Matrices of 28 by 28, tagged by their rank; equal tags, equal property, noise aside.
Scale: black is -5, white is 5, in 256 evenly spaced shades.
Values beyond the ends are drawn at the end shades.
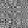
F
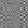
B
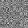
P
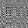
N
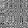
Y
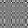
B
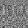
Y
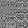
Y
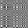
B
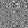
F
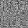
P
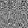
Y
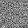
P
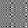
B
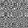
F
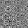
Y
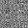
P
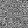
P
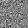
P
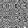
Y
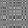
B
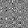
F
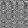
F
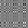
B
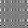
B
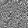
P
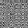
Y
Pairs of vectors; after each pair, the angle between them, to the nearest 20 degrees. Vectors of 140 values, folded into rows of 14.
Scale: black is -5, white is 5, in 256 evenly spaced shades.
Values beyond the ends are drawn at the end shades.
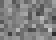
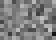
20 degrees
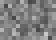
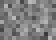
160 degrees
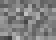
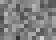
100 degrees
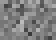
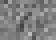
120 degrees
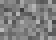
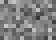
80 degrees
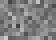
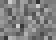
140 degrees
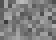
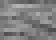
80 degrees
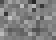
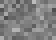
120 degrees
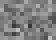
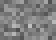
160 degrees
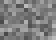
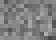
140 degrees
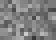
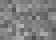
20 degrees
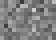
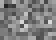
80 degrees
